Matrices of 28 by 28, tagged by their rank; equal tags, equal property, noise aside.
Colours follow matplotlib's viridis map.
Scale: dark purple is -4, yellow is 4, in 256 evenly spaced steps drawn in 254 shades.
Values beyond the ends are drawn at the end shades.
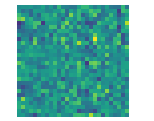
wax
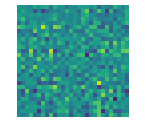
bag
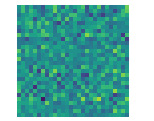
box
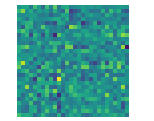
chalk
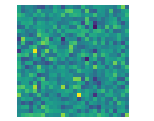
box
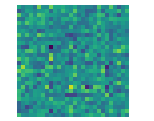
chalk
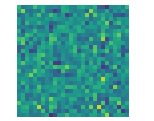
box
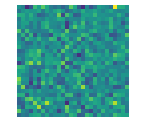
bag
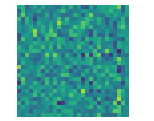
wax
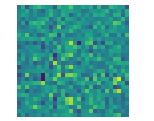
bag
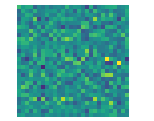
chalk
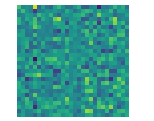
chalk
